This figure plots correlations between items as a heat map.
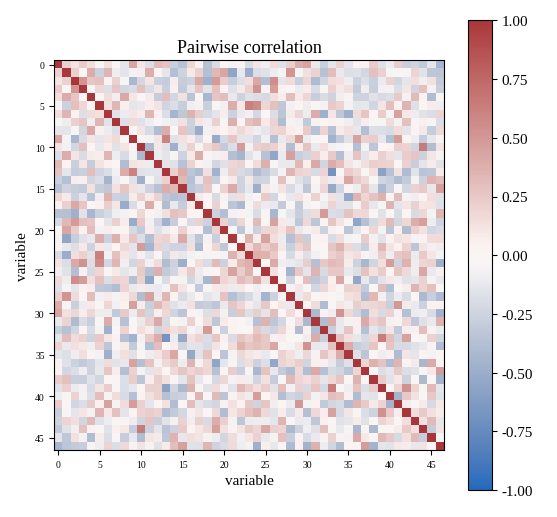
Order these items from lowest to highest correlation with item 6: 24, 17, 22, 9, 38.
24, 22, 38, 9, 17
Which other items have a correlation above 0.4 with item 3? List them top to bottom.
2, 24, 26
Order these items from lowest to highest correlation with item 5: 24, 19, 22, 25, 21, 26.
19, 22, 25, 26, 21, 24
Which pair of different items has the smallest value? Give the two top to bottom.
13, 33
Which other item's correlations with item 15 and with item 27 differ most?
39
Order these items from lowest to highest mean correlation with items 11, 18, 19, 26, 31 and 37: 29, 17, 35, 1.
29, 35, 1, 17
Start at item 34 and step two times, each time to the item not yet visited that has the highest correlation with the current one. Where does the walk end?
0
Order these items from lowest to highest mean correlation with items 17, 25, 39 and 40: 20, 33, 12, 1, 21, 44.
20, 21, 1, 44, 12, 33
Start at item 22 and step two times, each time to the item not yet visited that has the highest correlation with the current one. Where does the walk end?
44
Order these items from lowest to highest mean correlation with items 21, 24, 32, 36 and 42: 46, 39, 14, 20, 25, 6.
20, 6, 46, 14, 25, 39
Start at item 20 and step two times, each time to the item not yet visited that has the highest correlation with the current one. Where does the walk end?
28
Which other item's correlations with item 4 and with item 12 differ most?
8
